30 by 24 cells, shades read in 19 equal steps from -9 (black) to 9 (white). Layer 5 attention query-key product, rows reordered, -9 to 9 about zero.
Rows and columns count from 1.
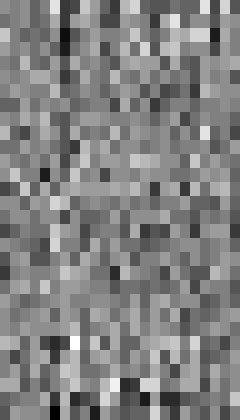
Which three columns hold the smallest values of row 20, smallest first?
12, 1, 17
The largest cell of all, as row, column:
25, 8
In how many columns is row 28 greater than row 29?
14
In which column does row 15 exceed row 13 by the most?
5
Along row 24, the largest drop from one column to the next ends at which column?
9
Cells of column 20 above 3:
4
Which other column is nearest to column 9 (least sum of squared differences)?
13
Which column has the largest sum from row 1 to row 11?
21
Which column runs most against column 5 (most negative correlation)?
2
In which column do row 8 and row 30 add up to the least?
6
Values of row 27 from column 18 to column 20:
-4 2 3
